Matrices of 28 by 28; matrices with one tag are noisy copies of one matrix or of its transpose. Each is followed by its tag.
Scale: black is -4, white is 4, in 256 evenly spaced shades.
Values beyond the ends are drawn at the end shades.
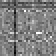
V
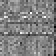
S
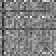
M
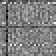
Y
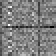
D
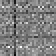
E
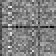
D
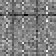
E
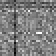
V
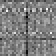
D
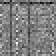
M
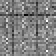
E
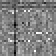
V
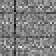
E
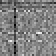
V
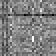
V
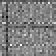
Y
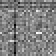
V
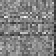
S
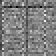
Y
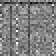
M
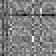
V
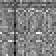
V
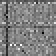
Y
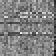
S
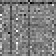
M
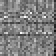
S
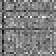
M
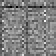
Y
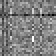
V
